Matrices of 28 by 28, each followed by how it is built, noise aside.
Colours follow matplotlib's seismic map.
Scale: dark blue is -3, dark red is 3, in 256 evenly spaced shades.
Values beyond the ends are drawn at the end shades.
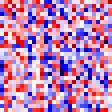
blocks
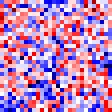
smooth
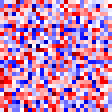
repeating columns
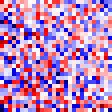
lower triangular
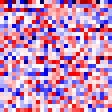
uneven rows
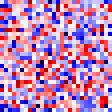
noise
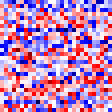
blocks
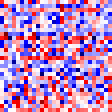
repeating columns
